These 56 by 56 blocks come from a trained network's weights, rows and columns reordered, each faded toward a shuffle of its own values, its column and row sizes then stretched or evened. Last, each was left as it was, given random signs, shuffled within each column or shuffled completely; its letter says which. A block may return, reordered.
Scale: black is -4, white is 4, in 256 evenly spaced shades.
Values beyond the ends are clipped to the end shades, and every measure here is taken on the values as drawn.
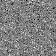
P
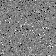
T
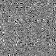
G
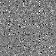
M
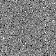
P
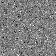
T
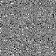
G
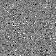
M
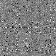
M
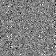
M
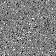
T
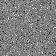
T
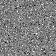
T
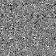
M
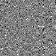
G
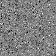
P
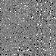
G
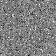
T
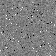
T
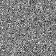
M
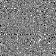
G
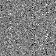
P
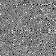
G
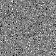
P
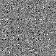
M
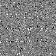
M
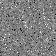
T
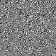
M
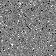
T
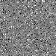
G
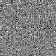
G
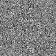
P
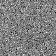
T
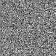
P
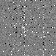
G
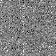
M
